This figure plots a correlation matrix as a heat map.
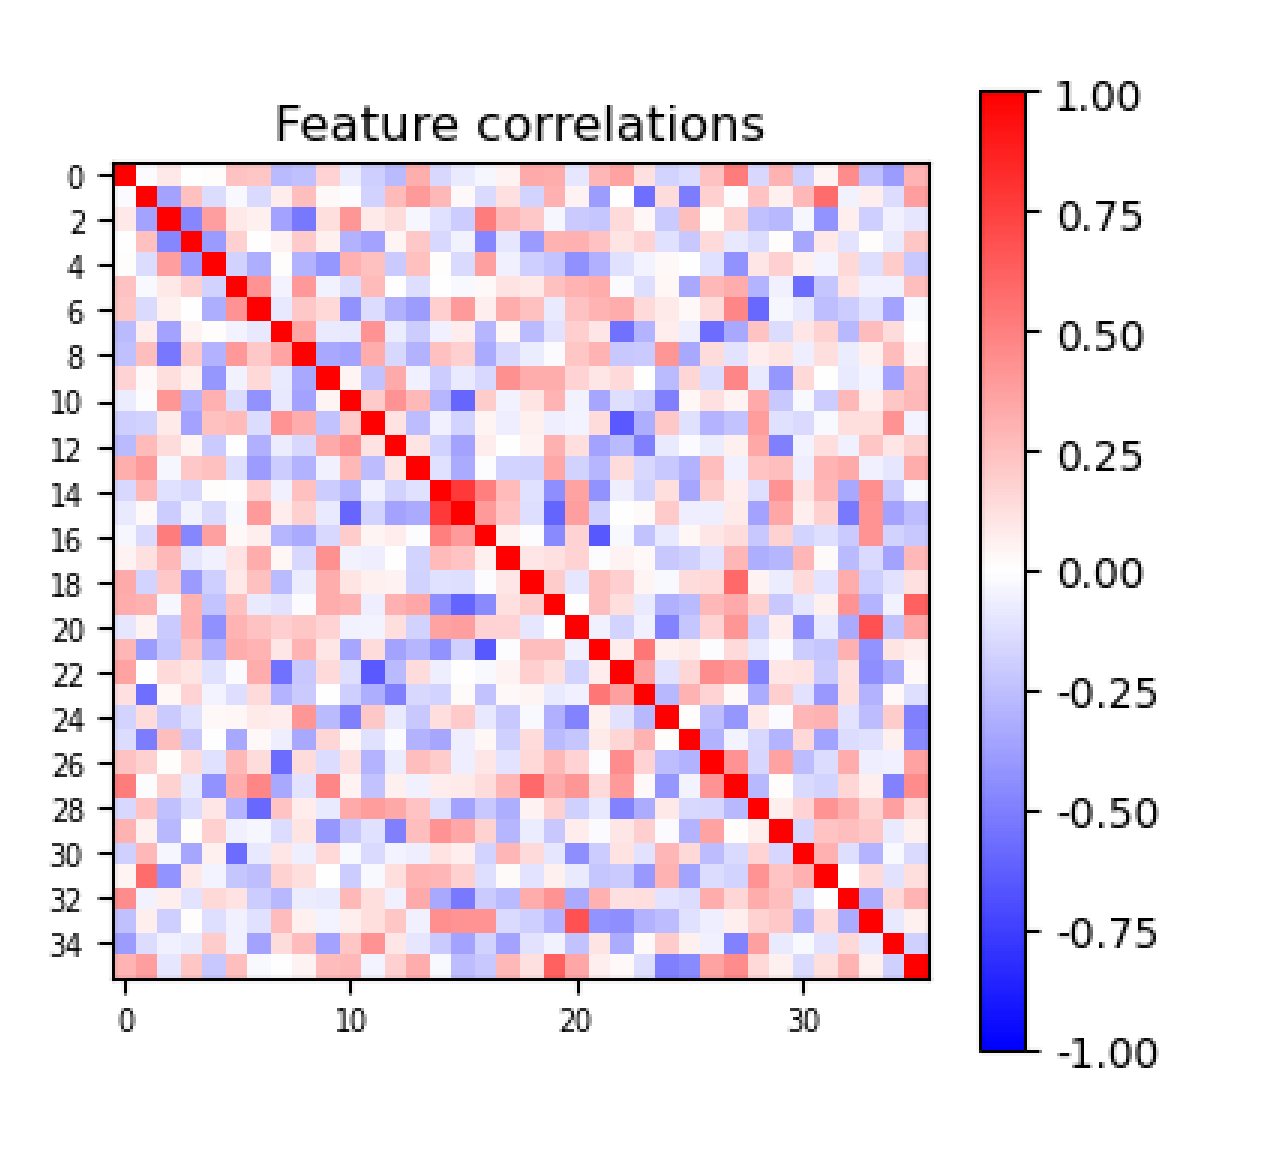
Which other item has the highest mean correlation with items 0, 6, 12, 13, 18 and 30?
27
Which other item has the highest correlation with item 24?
8
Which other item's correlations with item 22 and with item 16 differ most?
33
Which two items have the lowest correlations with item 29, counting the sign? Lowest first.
12, 9
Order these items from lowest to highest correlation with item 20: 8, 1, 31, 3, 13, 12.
13, 31, 1, 12, 8, 3
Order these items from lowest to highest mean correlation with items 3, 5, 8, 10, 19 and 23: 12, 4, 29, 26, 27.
4, 29, 12, 27, 26
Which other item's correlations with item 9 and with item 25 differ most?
35
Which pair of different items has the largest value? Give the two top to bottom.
14, 15
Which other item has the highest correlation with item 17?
9
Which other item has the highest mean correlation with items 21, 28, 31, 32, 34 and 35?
19
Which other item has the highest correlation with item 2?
16
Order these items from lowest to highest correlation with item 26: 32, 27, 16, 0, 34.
34, 16, 0, 32, 27
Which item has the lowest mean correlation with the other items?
25
